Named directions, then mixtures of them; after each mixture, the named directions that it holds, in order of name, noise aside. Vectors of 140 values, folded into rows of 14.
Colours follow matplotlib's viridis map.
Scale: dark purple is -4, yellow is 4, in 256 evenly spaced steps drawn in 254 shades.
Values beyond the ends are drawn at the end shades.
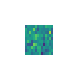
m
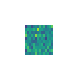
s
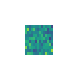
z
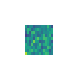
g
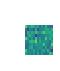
s, z.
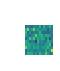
s, z.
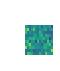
z.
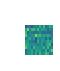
s, z.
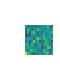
g.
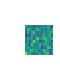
g.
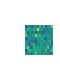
s.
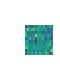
s, z.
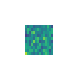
g.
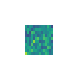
g.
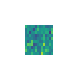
m.
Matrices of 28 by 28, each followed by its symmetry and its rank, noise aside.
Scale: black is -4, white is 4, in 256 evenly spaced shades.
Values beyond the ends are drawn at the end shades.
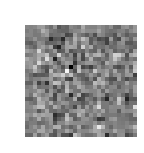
antisymmetric, rank eight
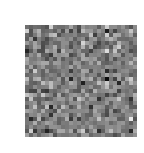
no symmetry, rank six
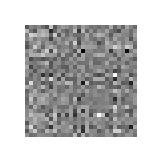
no symmetry, rank six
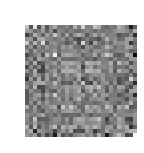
no symmetry, rank four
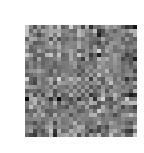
no symmetry, rank four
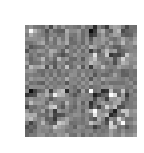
symmetric, rank four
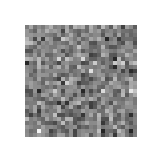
no symmetry, rank eight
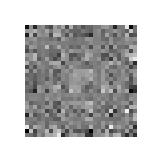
symmetric, rank four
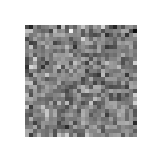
no symmetry, rank eight
